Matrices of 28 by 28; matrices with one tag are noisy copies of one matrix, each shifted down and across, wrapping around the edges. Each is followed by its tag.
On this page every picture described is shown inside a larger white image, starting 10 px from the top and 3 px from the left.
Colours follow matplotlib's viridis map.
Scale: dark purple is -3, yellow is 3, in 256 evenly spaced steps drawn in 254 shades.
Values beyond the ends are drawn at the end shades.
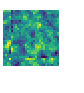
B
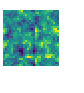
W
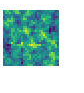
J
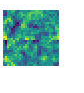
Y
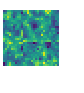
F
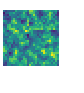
F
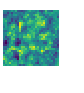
W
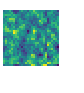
F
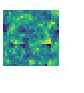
Y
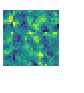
B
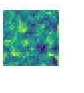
W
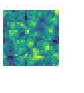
J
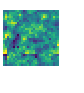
Y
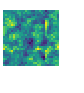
W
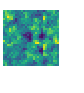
W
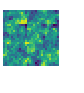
Y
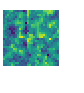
W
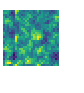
W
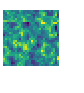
F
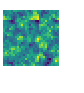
Y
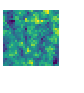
J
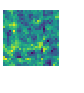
B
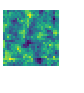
J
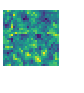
F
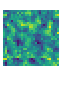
F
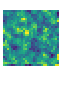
F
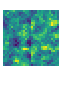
W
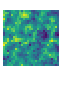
W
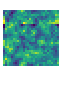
Y
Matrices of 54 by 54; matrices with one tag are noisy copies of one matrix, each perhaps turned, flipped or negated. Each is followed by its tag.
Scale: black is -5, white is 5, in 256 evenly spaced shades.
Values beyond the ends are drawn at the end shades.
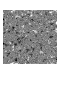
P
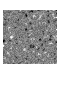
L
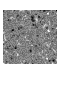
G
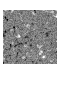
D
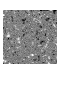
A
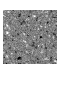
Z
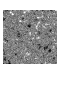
D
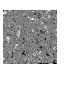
A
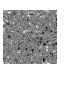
P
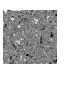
A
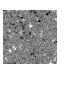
D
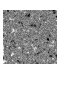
A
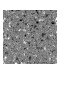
P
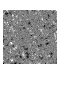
G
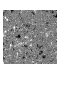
D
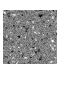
Z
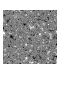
L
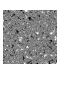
L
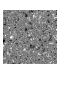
L
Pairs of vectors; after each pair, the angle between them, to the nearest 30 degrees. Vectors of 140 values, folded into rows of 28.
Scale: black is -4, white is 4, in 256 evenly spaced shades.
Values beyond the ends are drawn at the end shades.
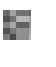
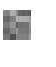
30 degrees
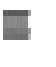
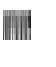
120 degrees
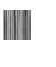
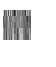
60 degrees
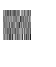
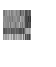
120 degrees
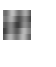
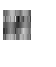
30 degrees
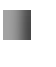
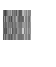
120 degrees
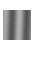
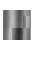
150 degrees
